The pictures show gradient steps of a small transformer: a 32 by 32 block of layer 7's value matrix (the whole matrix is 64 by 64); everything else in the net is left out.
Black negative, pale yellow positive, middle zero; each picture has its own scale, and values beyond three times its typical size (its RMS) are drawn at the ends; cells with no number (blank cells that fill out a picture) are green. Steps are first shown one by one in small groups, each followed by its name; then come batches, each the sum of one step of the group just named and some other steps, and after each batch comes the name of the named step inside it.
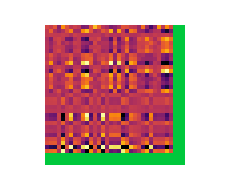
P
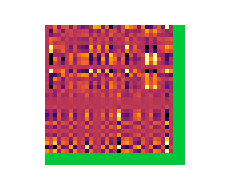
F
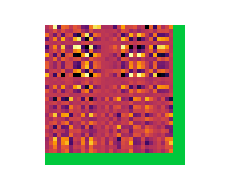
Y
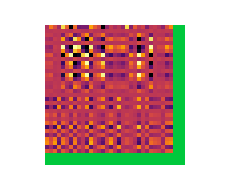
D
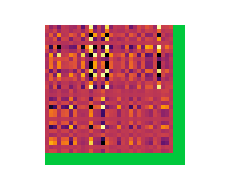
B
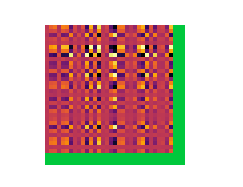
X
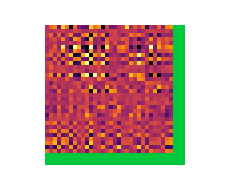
D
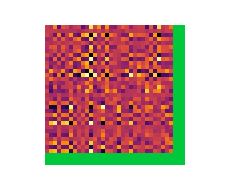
Y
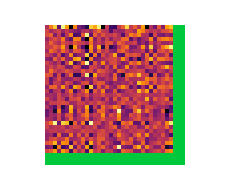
X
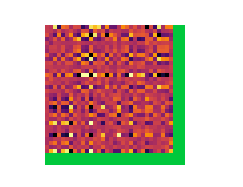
Y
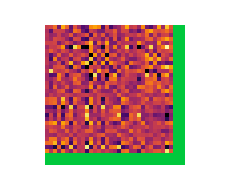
F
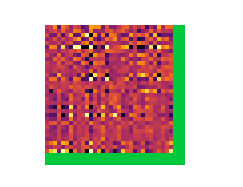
Y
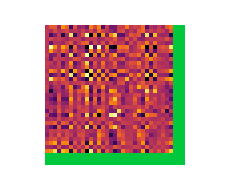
X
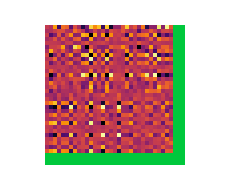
Y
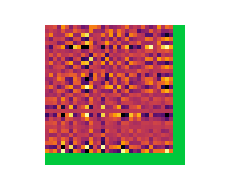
P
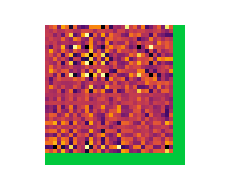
D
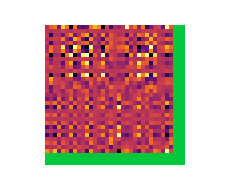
D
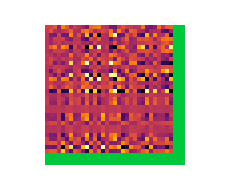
P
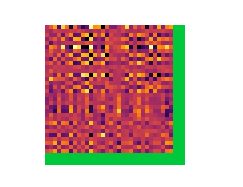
D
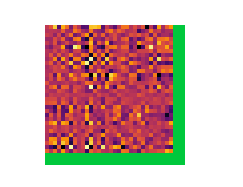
P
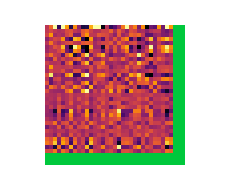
D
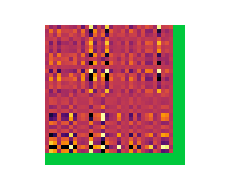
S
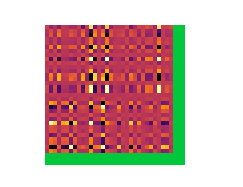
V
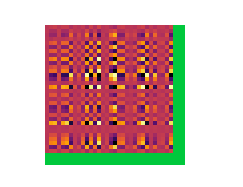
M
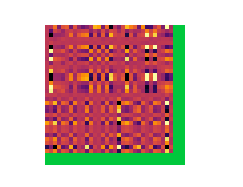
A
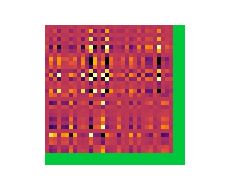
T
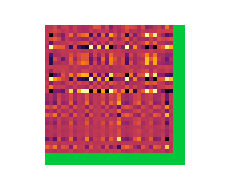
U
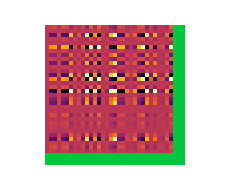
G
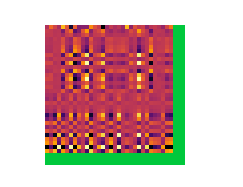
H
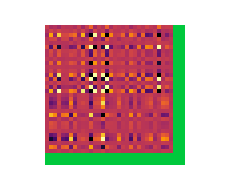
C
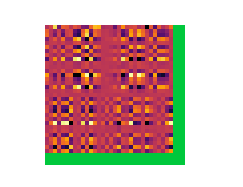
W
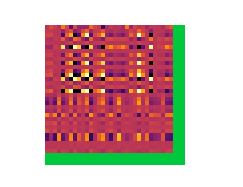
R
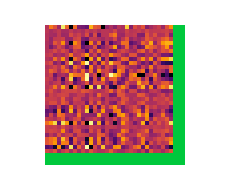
M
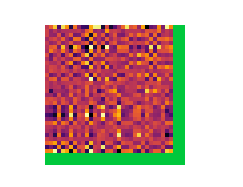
H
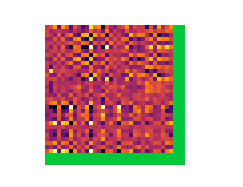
W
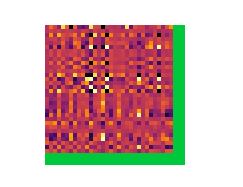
C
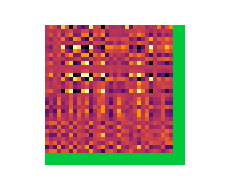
R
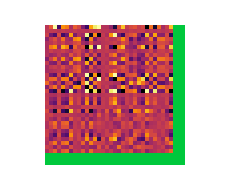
G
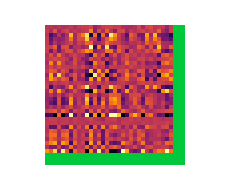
T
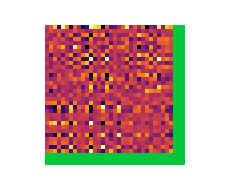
V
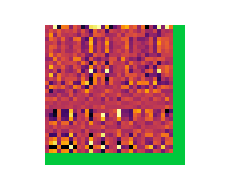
S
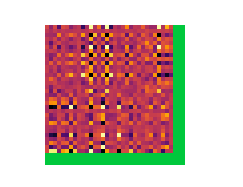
S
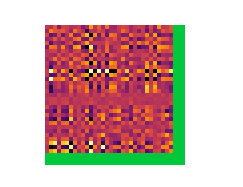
S
